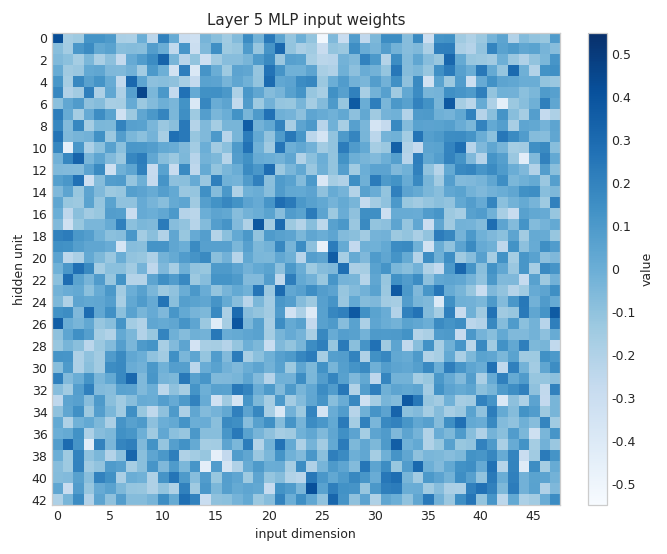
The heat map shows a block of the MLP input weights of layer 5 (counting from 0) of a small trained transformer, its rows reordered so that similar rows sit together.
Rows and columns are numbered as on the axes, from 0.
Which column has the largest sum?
32
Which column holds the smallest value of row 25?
24
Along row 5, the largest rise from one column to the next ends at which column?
12
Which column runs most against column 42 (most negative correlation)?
33
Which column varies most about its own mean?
25
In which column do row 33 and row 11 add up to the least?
44
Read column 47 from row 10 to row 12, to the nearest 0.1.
-0.1 0 -0.1
